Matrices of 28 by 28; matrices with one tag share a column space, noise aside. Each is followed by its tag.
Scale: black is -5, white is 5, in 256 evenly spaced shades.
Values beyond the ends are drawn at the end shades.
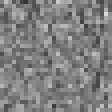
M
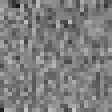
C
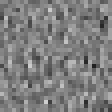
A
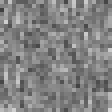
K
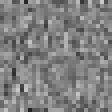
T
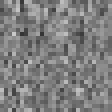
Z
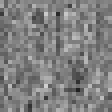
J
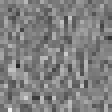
A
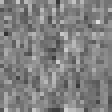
K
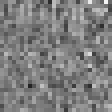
M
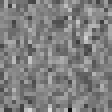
C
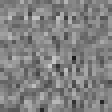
A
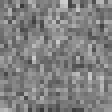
C
